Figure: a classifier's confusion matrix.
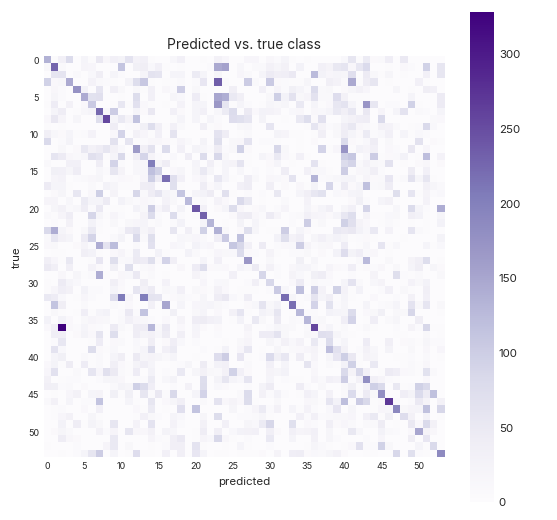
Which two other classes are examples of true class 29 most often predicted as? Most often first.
7, 47
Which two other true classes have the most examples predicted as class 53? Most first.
20, 47
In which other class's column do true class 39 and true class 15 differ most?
38
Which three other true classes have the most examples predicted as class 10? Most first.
32, 1, 13
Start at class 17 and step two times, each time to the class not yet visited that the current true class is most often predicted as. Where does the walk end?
40
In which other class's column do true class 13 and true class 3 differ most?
23
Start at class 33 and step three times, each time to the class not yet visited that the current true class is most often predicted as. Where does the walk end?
2
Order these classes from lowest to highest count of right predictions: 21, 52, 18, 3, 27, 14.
52, 18, 3, 27, 14, 21
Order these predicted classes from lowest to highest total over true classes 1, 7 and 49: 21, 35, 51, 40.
35, 21, 40, 51
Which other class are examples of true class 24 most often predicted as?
26
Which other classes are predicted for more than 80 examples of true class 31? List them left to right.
34, 36, 39
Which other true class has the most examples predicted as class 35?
22
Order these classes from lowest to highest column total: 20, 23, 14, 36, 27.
20, 27, 36, 23, 14
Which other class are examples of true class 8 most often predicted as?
12
